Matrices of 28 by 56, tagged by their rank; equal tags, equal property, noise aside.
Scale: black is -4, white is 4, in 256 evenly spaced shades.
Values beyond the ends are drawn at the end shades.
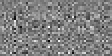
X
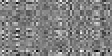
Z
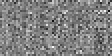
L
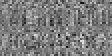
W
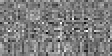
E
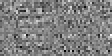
L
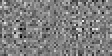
E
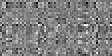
Z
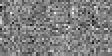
L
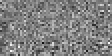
E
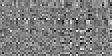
W
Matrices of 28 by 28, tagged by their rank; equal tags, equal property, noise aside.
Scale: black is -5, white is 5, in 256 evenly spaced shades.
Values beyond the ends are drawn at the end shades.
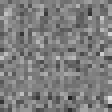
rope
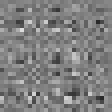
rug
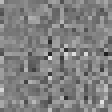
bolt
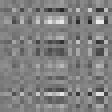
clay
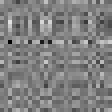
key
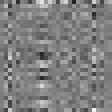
key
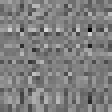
rug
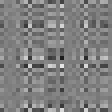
clay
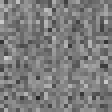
rope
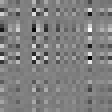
clay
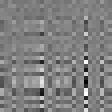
clay
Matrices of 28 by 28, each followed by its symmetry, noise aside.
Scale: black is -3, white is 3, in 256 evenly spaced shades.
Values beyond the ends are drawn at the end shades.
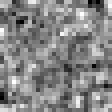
symmetric.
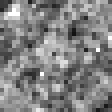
symmetric.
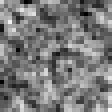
symmetric.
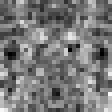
mirrored left to right.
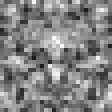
mirrored left to right.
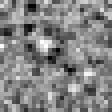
symmetric.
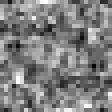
same after a half turn.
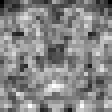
mirrored left to right.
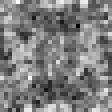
same after a half turn.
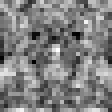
mirrored left to right.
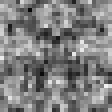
mirrored left to right.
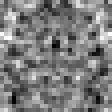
mirrored left to right.
